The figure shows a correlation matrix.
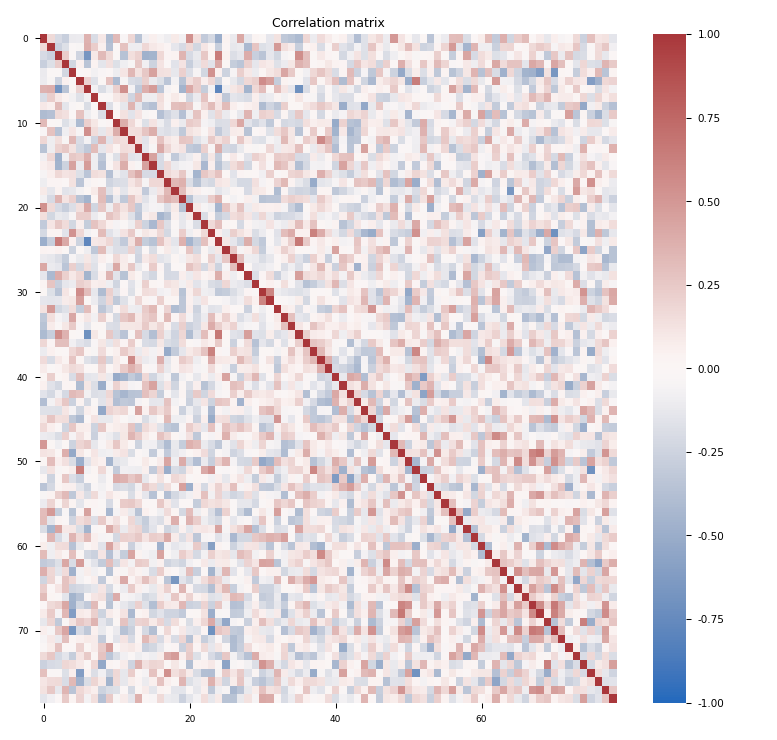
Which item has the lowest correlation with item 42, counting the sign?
52
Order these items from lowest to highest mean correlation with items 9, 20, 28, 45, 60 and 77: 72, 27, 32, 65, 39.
27, 39, 32, 65, 72
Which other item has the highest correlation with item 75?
17
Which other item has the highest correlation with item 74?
69
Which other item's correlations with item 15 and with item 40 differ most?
11
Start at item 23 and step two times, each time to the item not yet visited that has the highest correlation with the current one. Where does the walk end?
51
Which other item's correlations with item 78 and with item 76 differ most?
62
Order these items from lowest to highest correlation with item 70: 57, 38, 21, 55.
38, 21, 55, 57
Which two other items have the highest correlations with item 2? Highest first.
24, 35
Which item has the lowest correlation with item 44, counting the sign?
8
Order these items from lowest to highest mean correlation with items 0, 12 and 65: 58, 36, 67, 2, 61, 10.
58, 2, 67, 10, 36, 61
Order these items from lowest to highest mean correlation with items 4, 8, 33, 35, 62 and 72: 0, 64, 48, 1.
0, 48, 1, 64
